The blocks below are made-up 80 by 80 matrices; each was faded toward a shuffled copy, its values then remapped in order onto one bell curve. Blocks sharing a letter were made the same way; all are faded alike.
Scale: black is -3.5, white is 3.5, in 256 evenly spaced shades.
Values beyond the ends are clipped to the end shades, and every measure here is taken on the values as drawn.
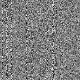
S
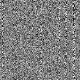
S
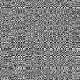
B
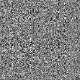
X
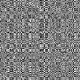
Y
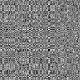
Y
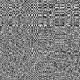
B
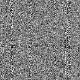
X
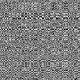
B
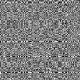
B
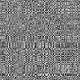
Y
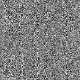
X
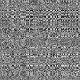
B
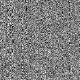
S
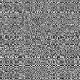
B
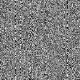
S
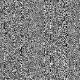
S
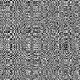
Y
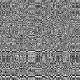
B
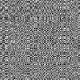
Y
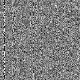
S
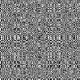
Y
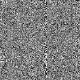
X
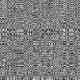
B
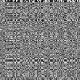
B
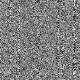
X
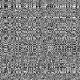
B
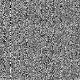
S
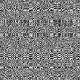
B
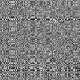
B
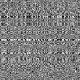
B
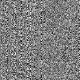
S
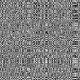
Y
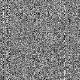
X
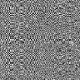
Y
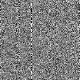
X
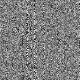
S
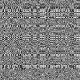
B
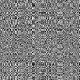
Y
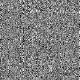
X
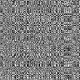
Y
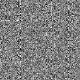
X
